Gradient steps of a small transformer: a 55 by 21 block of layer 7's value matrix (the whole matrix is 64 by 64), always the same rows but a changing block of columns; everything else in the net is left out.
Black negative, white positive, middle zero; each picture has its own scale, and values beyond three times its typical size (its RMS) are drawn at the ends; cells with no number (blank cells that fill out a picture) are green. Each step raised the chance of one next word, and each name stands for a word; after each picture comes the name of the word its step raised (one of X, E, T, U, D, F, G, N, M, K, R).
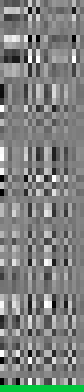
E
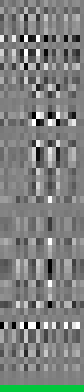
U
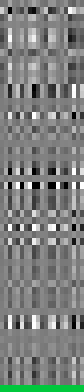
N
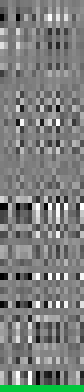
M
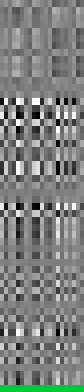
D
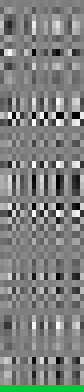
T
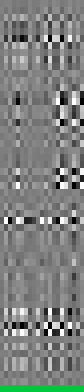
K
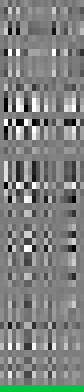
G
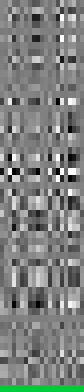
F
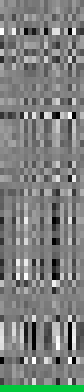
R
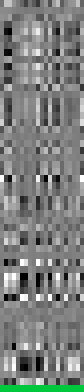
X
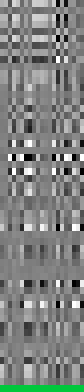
F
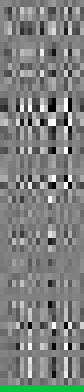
G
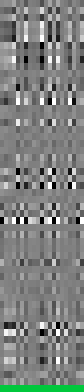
K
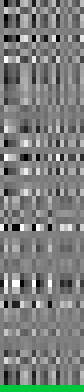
F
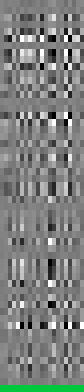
U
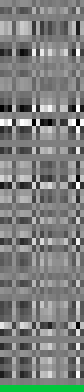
G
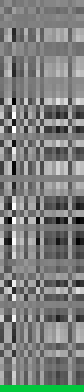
D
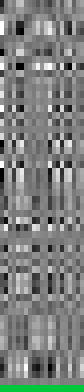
T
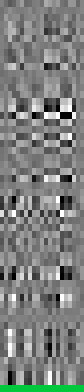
T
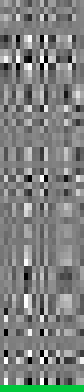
E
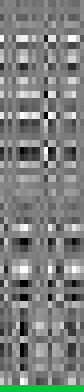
U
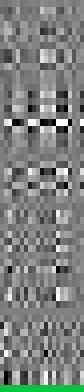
G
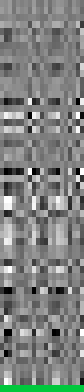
D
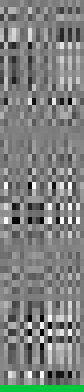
K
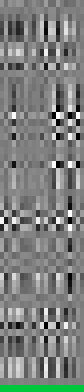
T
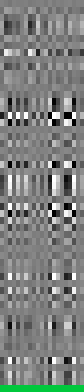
T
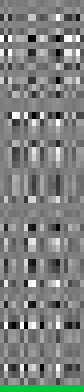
U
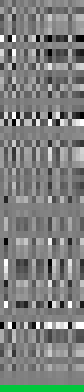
U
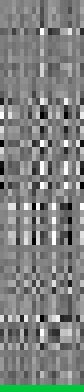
D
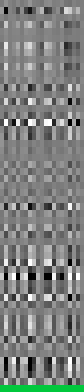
X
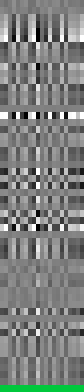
N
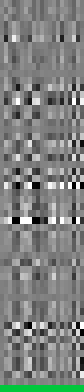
K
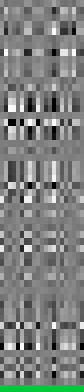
G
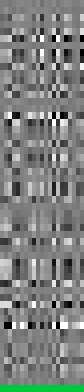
U
